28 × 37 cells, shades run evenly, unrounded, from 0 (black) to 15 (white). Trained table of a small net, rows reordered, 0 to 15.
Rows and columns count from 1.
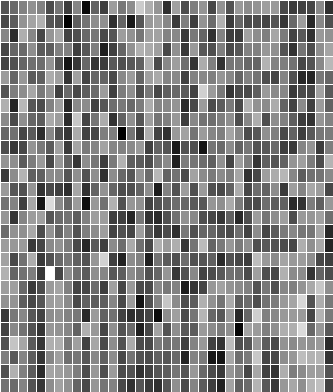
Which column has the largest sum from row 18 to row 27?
34
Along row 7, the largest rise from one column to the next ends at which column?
23
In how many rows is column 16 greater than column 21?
17
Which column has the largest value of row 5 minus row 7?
37
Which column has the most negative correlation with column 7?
21
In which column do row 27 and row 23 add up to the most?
29
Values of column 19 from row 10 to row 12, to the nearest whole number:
3 5 8
